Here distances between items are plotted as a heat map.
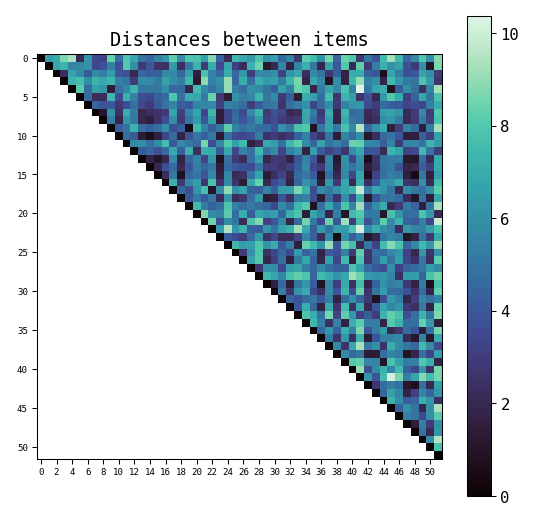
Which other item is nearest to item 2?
44
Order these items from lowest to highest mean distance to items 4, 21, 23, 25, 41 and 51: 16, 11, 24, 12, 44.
16, 12, 44, 24, 11
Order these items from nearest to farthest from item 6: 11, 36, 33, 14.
14, 11, 36, 33
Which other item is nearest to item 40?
26
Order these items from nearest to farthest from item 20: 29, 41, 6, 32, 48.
48, 6, 29, 32, 41
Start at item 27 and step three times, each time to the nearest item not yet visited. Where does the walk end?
46
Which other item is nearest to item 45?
4
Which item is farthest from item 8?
51
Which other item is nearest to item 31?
43
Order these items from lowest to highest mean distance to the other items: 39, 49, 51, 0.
49, 39, 0, 51
